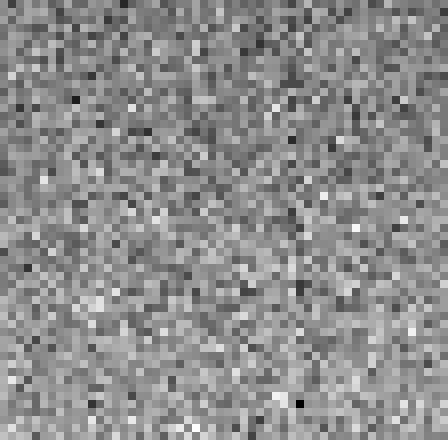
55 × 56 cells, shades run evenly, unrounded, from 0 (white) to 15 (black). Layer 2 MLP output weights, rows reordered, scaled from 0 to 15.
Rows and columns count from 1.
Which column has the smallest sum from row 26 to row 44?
13
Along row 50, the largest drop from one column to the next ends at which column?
35
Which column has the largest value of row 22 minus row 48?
2
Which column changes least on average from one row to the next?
49
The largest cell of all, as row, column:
51, 38
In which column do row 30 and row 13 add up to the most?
10
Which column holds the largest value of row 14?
3
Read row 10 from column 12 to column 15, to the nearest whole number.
12 6 9 7
